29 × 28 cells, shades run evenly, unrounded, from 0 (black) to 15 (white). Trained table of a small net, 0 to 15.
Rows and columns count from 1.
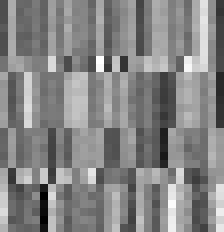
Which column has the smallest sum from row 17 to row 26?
21
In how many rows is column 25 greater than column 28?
16
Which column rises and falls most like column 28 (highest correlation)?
22
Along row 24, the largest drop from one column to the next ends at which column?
2
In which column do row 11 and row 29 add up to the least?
6
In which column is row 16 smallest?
28
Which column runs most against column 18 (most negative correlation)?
17
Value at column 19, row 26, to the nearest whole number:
8
